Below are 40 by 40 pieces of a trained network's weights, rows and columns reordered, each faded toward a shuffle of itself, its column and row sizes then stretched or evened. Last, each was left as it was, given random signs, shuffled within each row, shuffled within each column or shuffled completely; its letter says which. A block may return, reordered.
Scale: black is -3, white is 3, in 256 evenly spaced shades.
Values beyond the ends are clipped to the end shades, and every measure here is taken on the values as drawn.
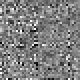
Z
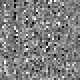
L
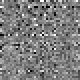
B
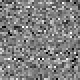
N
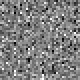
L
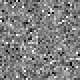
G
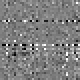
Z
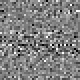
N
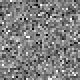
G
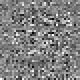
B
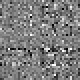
B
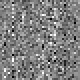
L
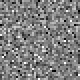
G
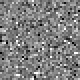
G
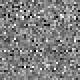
N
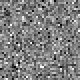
G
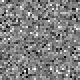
G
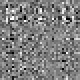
Z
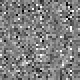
L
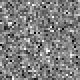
G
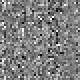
L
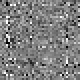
Z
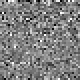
N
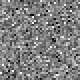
G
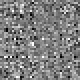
Z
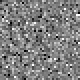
G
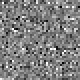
N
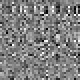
Z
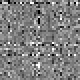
B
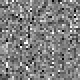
L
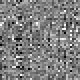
Z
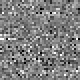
N
